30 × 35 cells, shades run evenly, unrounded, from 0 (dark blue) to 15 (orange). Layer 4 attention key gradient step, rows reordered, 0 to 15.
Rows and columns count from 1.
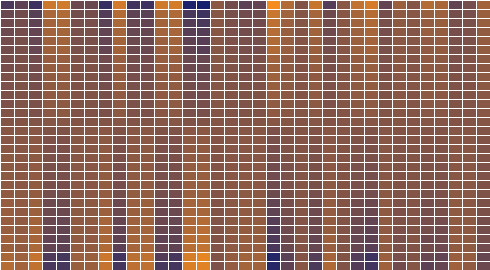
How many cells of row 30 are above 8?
17
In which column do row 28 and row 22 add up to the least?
20
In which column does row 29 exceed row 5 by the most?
15
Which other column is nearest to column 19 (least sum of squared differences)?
18
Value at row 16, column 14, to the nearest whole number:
8
